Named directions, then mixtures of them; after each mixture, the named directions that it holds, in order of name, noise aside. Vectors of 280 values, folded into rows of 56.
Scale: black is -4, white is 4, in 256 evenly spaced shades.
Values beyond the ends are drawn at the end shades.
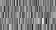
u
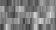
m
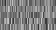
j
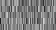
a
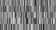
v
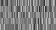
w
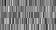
j.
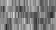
m, v.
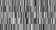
v.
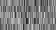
a, v.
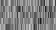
m, w.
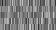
j, w.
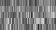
j, m, u.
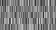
j, v, w.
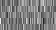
a.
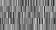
a, v, w.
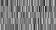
w.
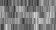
m.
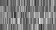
m, v, w.
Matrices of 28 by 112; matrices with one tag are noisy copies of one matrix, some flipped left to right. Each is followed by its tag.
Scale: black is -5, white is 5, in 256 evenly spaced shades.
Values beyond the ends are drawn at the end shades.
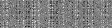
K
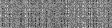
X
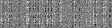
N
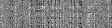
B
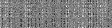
X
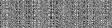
K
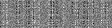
K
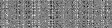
K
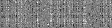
N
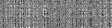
X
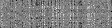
B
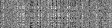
B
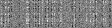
N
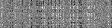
B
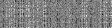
X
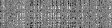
B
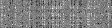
B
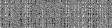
X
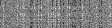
B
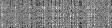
B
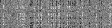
B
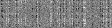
N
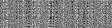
K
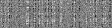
N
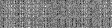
X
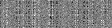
K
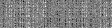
X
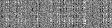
N
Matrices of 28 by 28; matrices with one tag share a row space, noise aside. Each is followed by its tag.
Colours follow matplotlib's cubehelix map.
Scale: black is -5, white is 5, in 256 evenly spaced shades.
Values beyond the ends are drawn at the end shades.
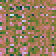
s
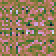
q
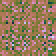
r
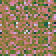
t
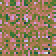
t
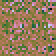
r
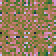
t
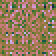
r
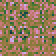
s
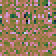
t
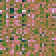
s
